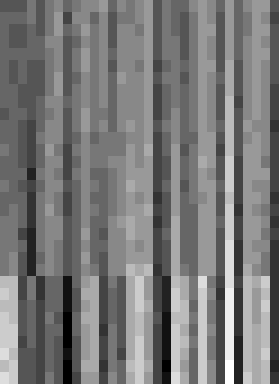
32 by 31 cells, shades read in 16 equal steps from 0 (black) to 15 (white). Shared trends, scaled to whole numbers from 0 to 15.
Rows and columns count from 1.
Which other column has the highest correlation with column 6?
5
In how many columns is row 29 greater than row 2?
14
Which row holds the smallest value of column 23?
17
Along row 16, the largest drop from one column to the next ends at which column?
27
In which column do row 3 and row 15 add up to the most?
26
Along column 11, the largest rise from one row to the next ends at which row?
24
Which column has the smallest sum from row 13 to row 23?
4
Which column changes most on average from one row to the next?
30
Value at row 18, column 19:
5
